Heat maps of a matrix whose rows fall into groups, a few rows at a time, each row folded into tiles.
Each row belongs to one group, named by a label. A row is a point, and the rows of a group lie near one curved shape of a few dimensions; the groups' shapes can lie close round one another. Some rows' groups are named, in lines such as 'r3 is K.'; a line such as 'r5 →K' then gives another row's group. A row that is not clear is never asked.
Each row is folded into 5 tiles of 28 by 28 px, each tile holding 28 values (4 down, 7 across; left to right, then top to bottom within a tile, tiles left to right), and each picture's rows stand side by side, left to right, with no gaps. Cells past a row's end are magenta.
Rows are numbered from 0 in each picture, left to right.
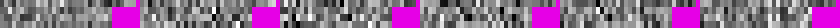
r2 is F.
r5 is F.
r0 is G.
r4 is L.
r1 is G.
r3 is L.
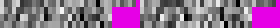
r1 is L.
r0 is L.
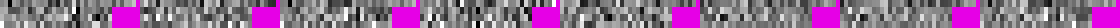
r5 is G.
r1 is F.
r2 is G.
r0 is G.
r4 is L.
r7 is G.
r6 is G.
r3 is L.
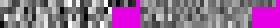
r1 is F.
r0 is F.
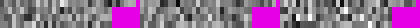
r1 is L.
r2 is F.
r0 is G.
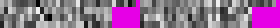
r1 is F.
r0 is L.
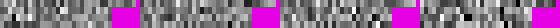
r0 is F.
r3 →L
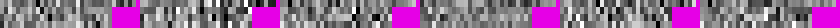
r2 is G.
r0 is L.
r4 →L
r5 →G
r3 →G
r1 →F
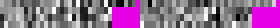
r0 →F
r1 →G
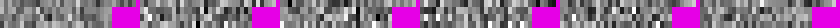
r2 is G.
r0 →L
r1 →L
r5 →G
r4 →G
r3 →F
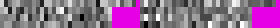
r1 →F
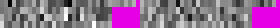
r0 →G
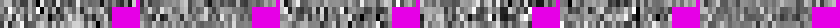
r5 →L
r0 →L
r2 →L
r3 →F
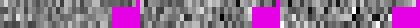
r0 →F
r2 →G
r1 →L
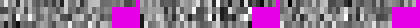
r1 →F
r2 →G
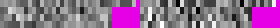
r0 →F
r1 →L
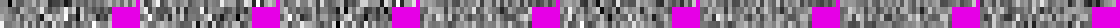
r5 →F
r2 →L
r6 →F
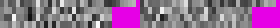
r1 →G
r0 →G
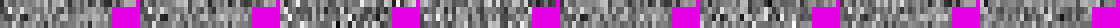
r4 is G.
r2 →L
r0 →G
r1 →G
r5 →G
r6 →G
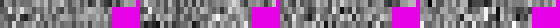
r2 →G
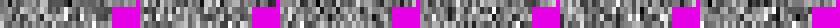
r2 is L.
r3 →G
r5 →G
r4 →F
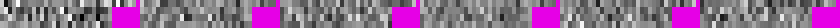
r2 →F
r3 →L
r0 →L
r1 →L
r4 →L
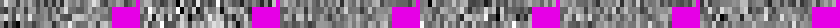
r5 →G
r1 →L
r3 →G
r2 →F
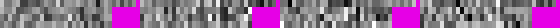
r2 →G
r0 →L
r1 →F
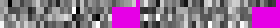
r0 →G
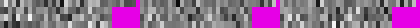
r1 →L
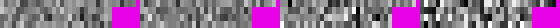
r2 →G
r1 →L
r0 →L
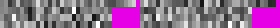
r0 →G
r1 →F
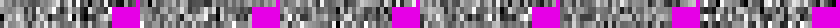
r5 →F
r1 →G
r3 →F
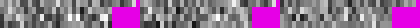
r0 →F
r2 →G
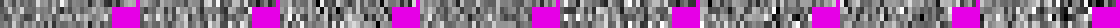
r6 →L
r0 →G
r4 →F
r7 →F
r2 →L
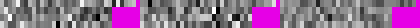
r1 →G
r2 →L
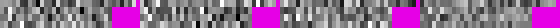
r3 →G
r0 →L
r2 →F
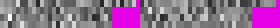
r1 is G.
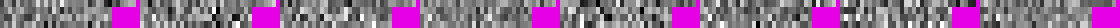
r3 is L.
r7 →F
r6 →F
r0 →G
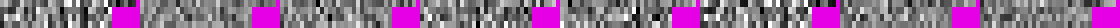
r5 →F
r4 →G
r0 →F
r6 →G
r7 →G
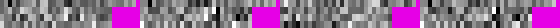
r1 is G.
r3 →G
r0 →G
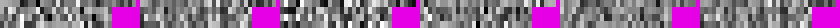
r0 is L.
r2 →F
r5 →F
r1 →F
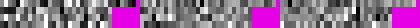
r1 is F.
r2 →G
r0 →F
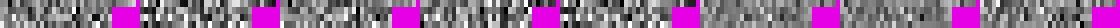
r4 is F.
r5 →L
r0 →G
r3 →F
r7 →L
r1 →F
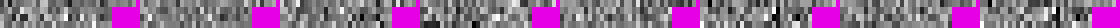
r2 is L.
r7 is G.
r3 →F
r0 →G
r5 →G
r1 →L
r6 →F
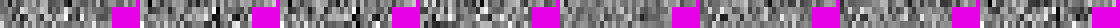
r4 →L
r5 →G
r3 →F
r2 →G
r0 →G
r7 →G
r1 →G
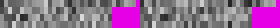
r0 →G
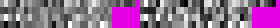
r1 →F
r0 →F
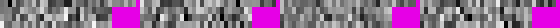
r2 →L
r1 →L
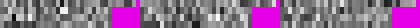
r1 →F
